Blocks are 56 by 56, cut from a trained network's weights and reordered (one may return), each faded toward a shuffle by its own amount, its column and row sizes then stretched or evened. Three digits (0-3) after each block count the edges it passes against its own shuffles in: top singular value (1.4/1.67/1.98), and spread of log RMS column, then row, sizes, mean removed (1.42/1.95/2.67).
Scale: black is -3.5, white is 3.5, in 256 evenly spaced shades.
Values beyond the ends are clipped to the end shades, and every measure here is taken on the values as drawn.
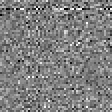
3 1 2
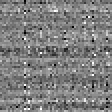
2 2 1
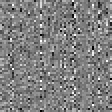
2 3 0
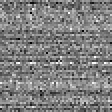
3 1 1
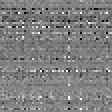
2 1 3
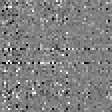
2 2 2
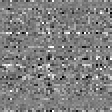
1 1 3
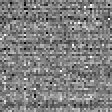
2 2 1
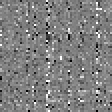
1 3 0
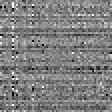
3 2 1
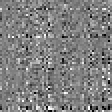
3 3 2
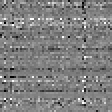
2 2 3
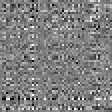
3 2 3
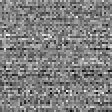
2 0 2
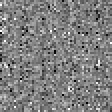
0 2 0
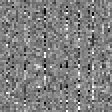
2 3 0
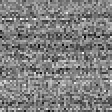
2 0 2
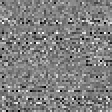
1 0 3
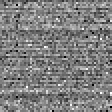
2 0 0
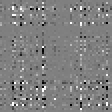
1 3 3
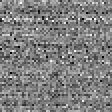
1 0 2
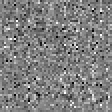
0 2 1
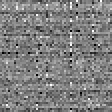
2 2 1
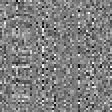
3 3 0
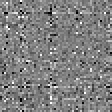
2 2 1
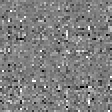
0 2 2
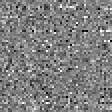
1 1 2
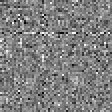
2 1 1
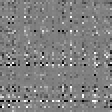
3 3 3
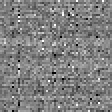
1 2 0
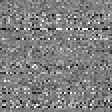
3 0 3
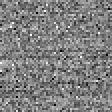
0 0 0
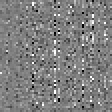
1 3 0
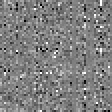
0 3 1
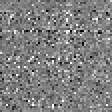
2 1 2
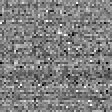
1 0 1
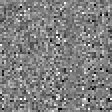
0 2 1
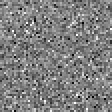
0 0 0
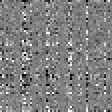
3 3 2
